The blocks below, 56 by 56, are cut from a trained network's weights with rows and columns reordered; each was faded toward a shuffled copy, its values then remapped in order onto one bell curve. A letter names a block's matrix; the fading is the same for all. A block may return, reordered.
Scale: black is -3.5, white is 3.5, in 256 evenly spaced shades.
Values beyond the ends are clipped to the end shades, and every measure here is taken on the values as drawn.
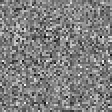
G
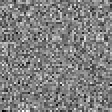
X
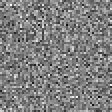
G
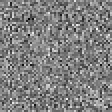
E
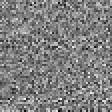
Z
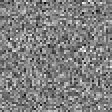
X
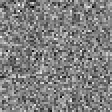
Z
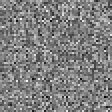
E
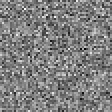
Z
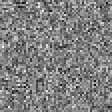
Z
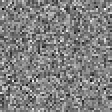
X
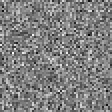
E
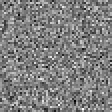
X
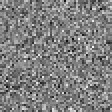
Z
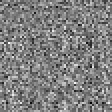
E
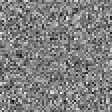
G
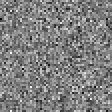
G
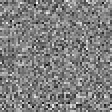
Z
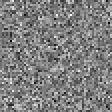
G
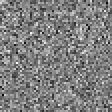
X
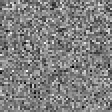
G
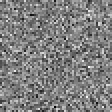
Z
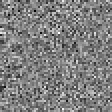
G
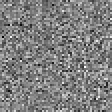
G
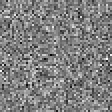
Z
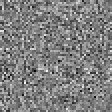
X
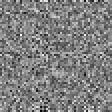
E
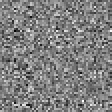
E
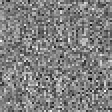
E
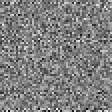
Z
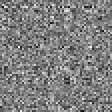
Z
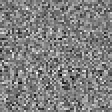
Z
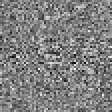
Z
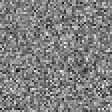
G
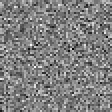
X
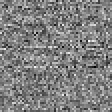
Z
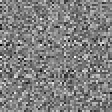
E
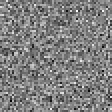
X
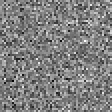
G
